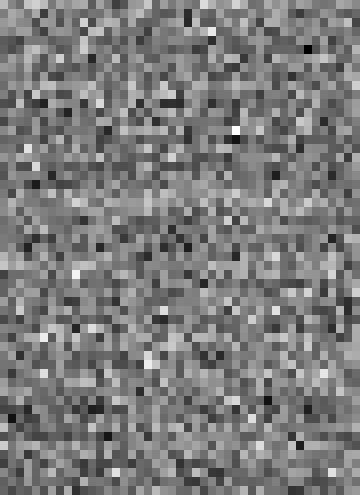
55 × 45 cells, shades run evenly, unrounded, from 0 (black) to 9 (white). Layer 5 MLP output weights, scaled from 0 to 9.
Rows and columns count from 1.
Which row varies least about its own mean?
54
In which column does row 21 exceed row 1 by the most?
15
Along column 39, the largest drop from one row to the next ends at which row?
6
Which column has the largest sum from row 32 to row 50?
17
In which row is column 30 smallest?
16
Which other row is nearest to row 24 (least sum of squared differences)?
26
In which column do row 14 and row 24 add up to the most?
38
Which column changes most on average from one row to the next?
30
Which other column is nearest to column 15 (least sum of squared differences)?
25
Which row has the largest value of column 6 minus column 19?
29
